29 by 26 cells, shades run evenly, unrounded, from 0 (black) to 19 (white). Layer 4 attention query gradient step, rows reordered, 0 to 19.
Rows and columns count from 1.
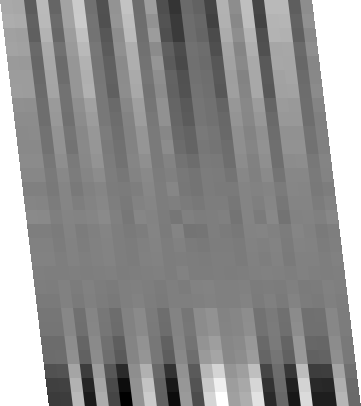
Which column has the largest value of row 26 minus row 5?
15
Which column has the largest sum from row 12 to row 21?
7
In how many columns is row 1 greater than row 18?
14
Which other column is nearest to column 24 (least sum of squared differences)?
23
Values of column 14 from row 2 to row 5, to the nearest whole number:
6 6 7 7
